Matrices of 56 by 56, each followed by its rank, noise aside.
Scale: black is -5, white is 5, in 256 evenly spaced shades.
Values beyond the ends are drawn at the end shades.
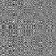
four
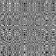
three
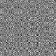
five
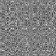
five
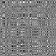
two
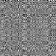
three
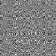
five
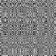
three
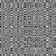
two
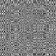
four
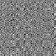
four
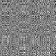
four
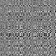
two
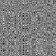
five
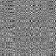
two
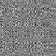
four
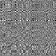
three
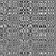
two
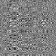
five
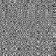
five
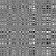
two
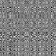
three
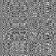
five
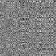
four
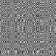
two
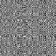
five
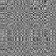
two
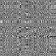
five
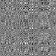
three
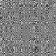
five
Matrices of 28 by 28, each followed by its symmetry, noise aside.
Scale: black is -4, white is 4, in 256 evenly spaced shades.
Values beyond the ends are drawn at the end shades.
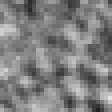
antisymmetric.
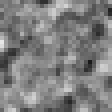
antisymmetric.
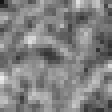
no symmetry.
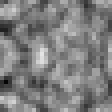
mirrored top to bottom.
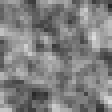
antisymmetric.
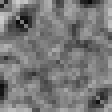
symmetric.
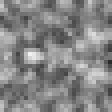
mirrored top to bottom.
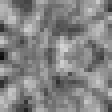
mirrored top to bottom.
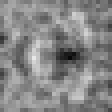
mirrored top to bottom.
